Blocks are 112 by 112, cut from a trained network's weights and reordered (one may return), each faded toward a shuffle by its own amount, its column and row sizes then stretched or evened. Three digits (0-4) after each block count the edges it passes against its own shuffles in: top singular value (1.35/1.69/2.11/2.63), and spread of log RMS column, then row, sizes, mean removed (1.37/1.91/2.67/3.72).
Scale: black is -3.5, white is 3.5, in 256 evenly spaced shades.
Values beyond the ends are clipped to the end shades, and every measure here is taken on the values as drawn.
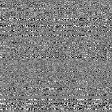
3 1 4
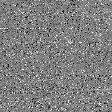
1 0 2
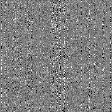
0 4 1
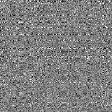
3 2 3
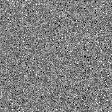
0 2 0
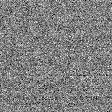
1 0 0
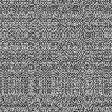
4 0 1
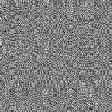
4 0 0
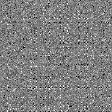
2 3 2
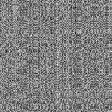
4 0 1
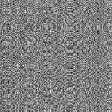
4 3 1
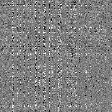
2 4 2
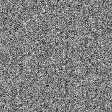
1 0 0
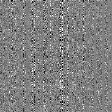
1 4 1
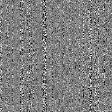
0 4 0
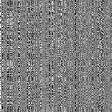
4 4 0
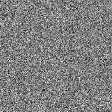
0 1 2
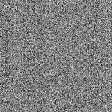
2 1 0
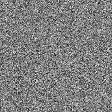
1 1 1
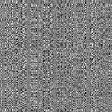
4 4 1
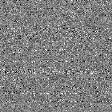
0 1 3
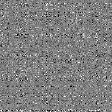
1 3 3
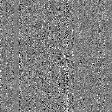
0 4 0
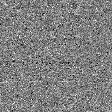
0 1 0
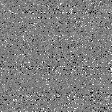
0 1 3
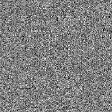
2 2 1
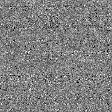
0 1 2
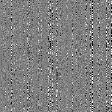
2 4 0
